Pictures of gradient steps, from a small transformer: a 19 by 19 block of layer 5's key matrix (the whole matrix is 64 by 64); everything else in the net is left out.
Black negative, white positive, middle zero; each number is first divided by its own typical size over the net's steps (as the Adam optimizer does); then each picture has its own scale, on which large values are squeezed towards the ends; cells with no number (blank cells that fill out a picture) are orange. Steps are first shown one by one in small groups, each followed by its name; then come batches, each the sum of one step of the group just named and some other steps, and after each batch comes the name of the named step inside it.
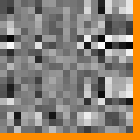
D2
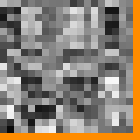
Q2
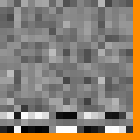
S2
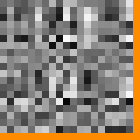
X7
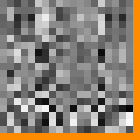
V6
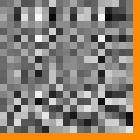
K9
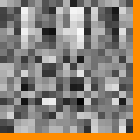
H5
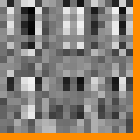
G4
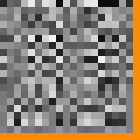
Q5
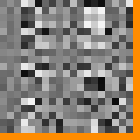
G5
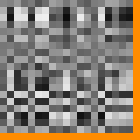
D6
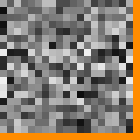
X7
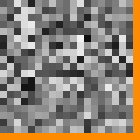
H5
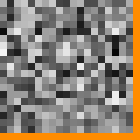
K9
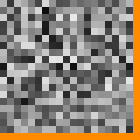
H5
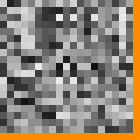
H5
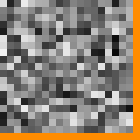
V6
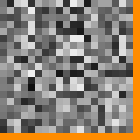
S2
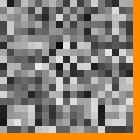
G4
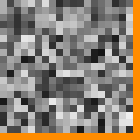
V6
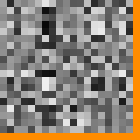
H5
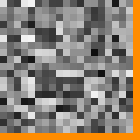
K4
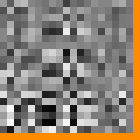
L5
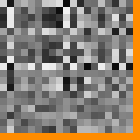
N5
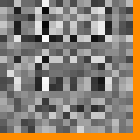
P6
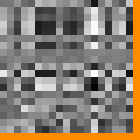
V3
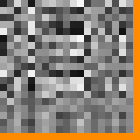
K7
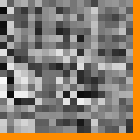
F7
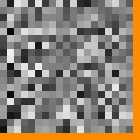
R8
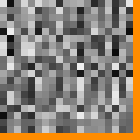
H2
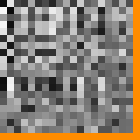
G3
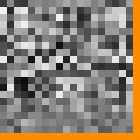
G3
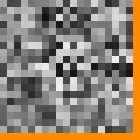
N5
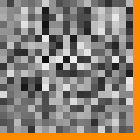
P6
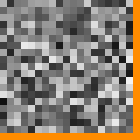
H2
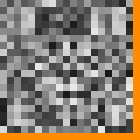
V3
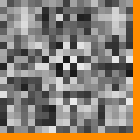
L5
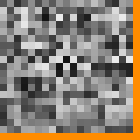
G3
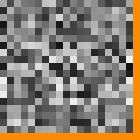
F7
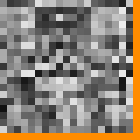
V3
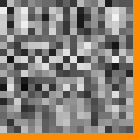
G3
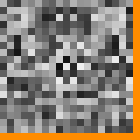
F7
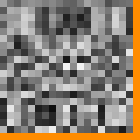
L5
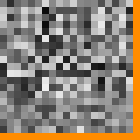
P6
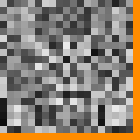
K4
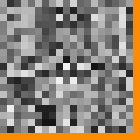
L5
